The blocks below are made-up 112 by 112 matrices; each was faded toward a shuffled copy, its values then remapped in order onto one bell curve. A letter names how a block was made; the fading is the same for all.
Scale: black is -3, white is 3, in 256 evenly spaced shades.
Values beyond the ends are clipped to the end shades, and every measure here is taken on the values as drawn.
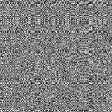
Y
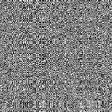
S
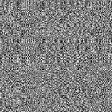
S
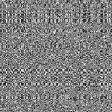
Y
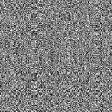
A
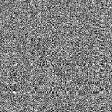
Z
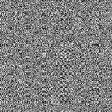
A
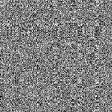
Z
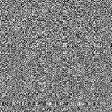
A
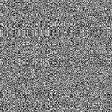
A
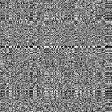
Y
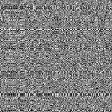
Y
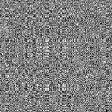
S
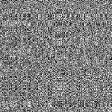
A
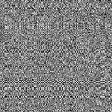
Y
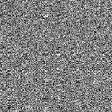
Z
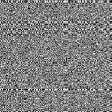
Y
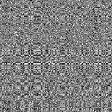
Y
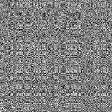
S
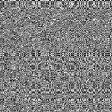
Y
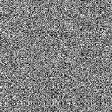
Z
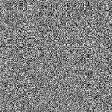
Z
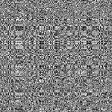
Y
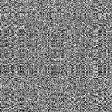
S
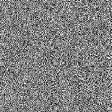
Z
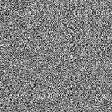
Z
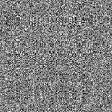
Z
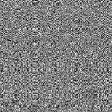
S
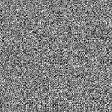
Z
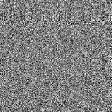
Z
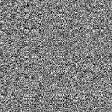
Z
